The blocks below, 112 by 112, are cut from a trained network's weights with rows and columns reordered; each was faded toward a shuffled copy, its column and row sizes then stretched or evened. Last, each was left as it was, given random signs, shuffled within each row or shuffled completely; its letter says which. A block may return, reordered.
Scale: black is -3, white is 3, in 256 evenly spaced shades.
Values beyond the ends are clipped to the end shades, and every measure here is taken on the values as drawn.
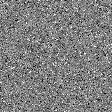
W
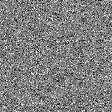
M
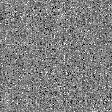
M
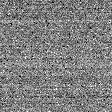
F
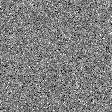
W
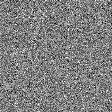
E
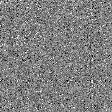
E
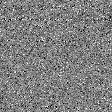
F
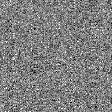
M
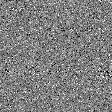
F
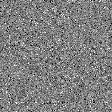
M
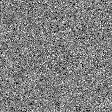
F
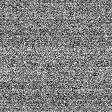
F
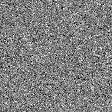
F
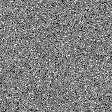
W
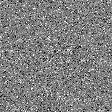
F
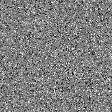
E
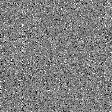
E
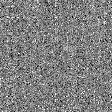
M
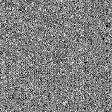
M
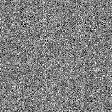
M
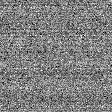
F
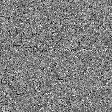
F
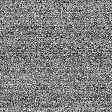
F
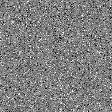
E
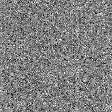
M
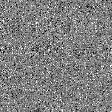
M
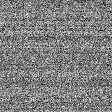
F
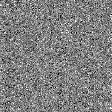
M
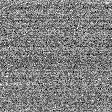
F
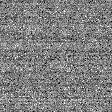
F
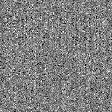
M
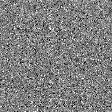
E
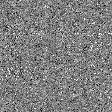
E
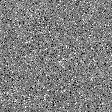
W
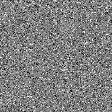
M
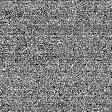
F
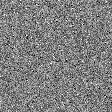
W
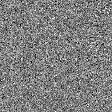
E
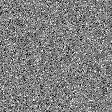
F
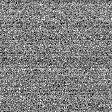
M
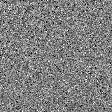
W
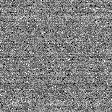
M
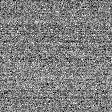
F
